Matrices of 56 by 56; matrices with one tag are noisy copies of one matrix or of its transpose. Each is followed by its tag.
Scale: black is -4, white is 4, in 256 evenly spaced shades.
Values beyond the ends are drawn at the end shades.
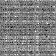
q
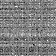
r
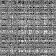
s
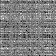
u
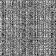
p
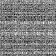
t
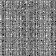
p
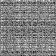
p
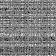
r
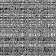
r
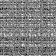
r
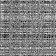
u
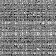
t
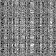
s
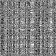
s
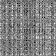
q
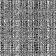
u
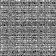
p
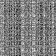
t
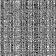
u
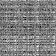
q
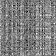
q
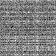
q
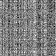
r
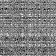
r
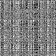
u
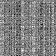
t
